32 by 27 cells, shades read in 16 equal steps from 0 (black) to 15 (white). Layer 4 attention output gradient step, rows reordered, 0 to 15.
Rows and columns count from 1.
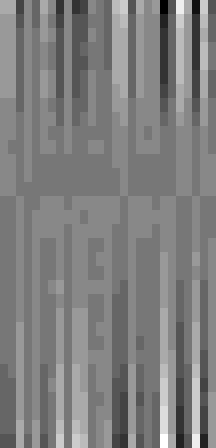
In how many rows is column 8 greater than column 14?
11
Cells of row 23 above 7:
11
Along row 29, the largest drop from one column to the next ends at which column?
26
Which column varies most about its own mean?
21
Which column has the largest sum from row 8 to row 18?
23
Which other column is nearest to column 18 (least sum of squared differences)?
6
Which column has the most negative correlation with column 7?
27
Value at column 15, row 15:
8
